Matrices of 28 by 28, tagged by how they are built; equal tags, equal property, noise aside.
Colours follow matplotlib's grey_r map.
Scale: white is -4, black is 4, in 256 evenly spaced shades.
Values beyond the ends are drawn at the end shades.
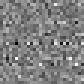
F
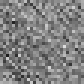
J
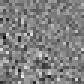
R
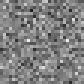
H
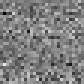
F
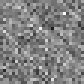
J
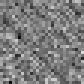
J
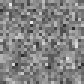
H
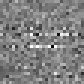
F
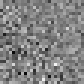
R
